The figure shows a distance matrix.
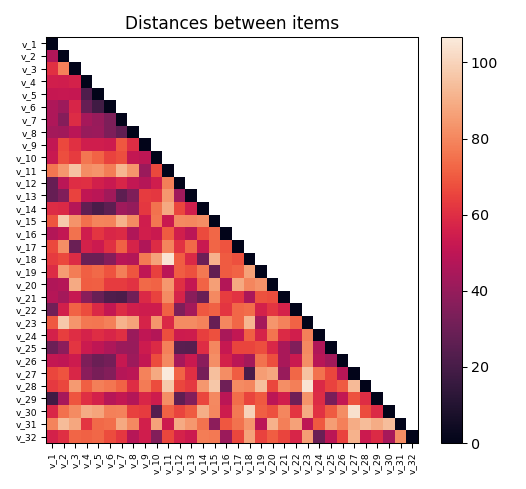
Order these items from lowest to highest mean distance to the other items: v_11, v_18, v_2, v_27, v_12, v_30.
v_12, v_2, v_18, v_27, v_30, v_11
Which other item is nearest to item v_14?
v_5
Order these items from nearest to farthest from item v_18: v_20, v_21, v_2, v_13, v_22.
v_21, v_13, v_2, v_22, v_20
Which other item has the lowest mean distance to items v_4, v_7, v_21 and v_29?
v_6
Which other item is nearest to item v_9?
v_11
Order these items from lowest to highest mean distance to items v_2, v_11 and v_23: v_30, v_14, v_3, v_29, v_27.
v_29, v_14, v_30, v_3, v_27
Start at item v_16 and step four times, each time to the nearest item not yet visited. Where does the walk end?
v_8
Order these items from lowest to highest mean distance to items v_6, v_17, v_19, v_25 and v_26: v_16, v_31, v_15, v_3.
v_3, v_16, v_15, v_31
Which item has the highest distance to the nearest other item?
v_20
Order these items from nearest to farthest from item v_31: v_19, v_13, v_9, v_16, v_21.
v_19, v_9, v_16, v_21, v_13
